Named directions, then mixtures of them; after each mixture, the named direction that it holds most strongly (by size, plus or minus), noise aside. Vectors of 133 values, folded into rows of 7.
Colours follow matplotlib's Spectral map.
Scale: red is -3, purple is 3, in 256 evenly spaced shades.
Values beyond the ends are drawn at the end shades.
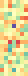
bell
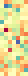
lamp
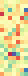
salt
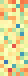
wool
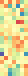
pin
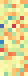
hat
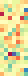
salt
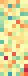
pin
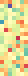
lamp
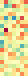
hat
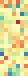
pin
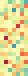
wool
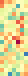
pin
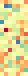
lamp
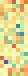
wool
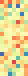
pin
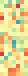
pin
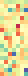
salt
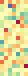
pin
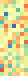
bell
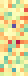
bell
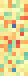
bell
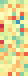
hat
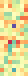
bell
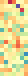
wool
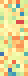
pin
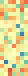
wool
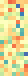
wool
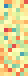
lamp
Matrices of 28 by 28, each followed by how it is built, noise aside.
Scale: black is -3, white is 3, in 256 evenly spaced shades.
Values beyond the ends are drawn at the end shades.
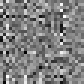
low rank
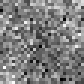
smooth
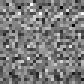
repeating columns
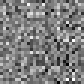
low rank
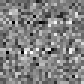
uneven rows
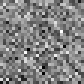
Toeplitz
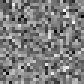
noise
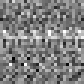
repeating columns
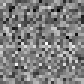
repeating columns
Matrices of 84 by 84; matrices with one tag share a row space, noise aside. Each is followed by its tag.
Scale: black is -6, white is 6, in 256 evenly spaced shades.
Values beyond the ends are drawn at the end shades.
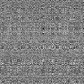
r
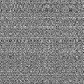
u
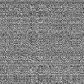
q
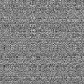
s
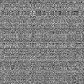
s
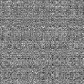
r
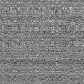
r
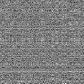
r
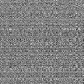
u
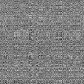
q
